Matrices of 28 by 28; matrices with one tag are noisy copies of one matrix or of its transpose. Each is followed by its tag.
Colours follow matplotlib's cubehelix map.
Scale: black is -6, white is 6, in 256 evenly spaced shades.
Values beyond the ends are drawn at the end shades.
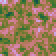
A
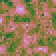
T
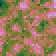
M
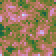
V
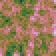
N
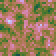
T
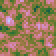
T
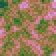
M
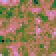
A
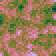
N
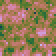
V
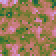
A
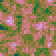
T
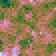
M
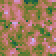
V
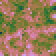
N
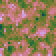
V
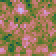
T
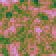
A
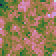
M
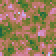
V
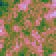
M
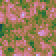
V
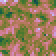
A
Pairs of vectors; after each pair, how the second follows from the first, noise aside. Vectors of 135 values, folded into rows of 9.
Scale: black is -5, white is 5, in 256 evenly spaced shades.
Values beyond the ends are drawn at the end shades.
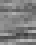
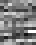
scaled up.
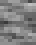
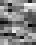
scaled up.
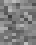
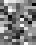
scaled up.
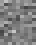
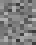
shuffled.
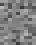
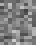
negated.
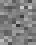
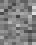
shuffled.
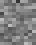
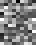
scaled up.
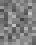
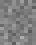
wrapped around, negated, shrunk.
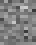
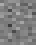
wrapped around, partly zeroed.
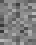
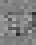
wrapped around, partly zeroed.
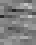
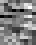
scaled up.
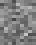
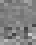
wrapped around, partly zeroed.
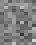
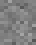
negated, shrunk.
